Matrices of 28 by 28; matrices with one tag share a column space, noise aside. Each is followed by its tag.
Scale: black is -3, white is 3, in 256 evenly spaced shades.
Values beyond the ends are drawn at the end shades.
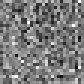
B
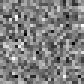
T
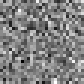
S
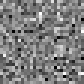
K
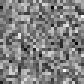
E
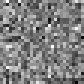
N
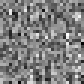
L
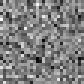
T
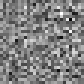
K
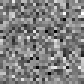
K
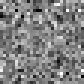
B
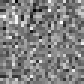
B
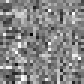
L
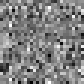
E
